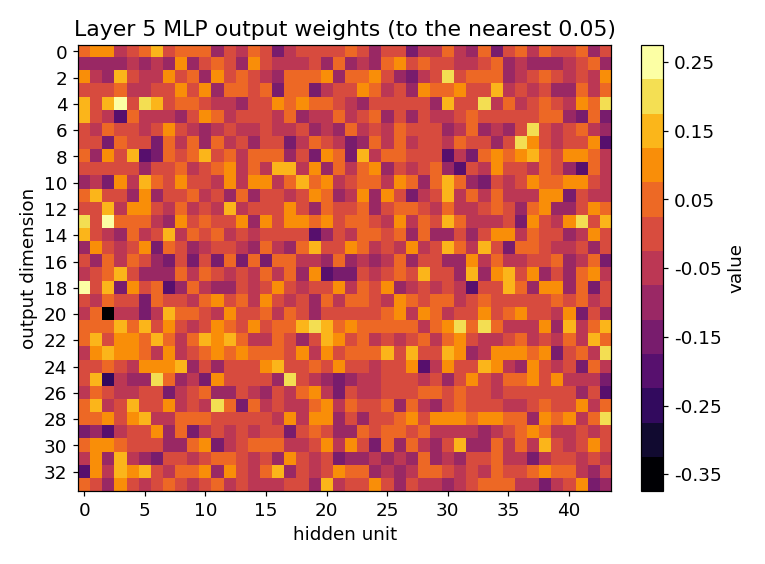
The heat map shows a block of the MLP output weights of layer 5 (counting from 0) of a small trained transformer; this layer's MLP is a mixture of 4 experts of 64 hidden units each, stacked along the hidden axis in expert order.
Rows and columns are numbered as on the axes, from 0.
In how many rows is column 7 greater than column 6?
13
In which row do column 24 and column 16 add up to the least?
0
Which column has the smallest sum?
21
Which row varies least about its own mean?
19
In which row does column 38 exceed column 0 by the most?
32
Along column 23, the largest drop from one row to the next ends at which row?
4
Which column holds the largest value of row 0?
6
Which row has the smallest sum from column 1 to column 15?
16
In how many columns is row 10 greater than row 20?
20
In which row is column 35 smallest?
15
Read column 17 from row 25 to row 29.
0.2 -0.05 -0.05 0.1 -0.15
